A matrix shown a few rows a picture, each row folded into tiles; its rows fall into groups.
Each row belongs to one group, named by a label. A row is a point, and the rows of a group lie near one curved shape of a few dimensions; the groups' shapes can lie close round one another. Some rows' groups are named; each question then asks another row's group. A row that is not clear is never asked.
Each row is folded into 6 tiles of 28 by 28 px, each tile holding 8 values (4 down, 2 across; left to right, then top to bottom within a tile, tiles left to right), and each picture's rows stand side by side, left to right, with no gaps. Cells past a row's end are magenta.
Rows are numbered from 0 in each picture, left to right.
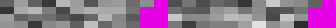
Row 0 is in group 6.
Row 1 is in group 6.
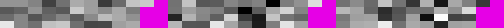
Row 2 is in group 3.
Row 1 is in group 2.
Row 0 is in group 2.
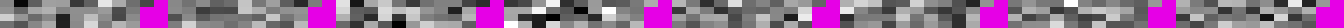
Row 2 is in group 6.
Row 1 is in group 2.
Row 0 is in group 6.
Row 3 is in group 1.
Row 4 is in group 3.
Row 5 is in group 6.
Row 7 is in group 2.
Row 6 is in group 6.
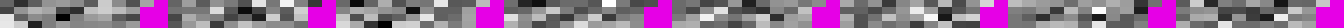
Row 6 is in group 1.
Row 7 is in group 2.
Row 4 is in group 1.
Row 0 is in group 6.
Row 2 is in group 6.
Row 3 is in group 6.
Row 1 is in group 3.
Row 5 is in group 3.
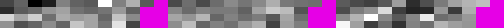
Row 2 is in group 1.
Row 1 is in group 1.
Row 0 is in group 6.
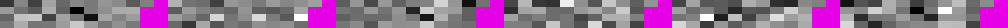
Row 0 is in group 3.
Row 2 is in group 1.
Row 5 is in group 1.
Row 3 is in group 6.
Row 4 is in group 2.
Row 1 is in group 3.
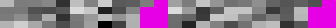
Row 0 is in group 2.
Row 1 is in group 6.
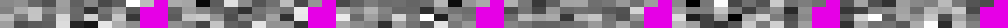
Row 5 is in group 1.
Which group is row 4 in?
6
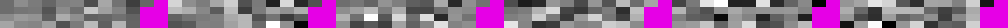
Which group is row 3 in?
1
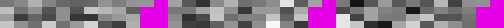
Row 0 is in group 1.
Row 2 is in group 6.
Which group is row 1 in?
1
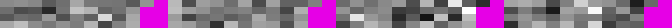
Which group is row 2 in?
3
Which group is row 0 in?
2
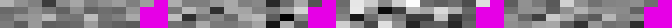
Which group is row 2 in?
6
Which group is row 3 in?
6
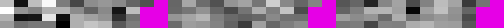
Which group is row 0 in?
6
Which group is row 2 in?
1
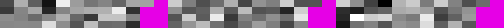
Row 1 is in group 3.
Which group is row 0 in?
6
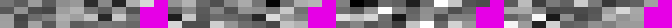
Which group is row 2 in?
6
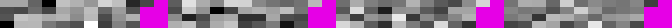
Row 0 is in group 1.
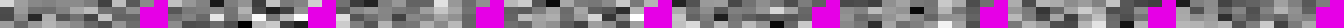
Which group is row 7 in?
1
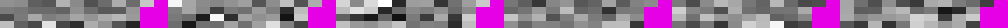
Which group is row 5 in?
6
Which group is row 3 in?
6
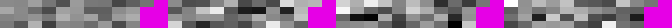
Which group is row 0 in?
6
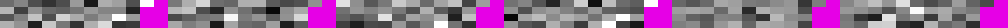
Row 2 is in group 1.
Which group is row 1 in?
6
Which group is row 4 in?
1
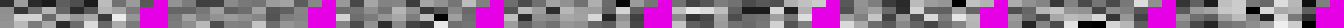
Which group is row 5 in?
2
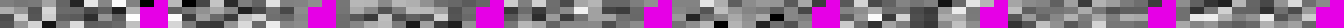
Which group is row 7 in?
1
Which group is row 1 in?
6
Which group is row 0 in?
3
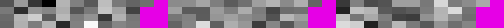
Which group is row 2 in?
6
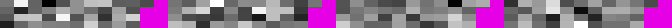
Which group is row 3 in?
3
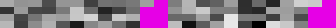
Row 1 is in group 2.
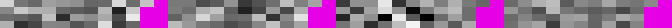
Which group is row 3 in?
3
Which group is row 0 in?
1
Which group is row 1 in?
1
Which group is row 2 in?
3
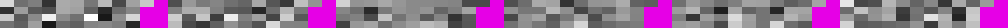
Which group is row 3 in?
3
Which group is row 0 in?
3
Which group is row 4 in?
6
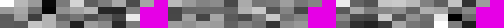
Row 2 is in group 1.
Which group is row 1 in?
2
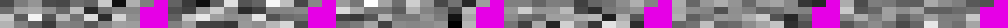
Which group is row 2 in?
6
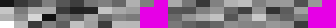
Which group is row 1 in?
1
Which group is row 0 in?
1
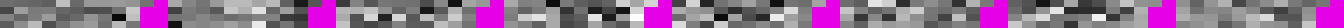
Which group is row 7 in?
6
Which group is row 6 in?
1
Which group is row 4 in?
2
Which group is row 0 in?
3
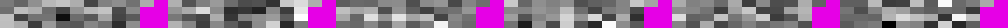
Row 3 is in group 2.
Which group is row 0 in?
6
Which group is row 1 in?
1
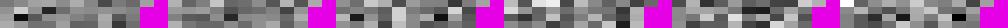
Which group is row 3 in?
6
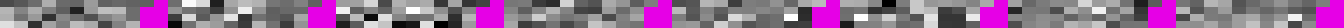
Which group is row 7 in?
3
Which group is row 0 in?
1
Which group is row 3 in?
1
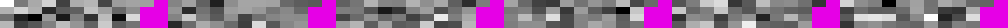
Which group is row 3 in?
3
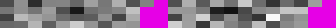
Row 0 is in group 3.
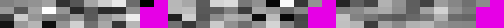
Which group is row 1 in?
2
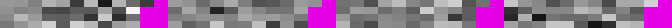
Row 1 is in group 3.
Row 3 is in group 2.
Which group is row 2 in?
1
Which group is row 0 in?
3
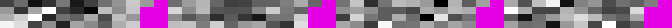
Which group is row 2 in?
2
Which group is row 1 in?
1
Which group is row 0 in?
1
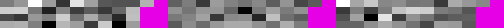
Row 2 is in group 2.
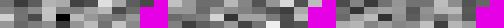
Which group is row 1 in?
1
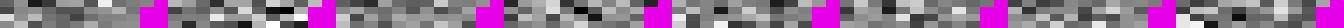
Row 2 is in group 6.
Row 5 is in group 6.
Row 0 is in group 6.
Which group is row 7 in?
6
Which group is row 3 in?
3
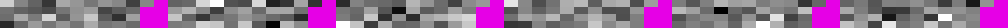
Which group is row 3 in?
1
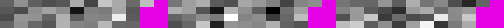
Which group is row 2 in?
2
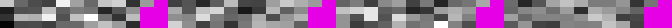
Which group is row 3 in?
1
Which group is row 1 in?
1
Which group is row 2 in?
2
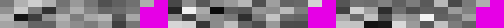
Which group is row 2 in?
6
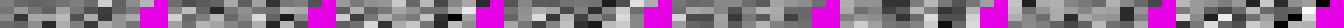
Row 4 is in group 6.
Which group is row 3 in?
2
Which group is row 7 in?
3
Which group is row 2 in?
3
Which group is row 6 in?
6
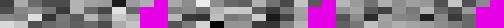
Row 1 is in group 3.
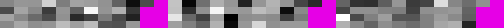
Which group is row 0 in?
1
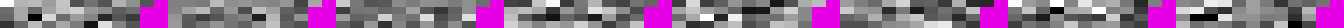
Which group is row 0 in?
2
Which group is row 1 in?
1
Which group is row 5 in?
2
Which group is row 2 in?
3
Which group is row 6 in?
1
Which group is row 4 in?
2
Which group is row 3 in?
1
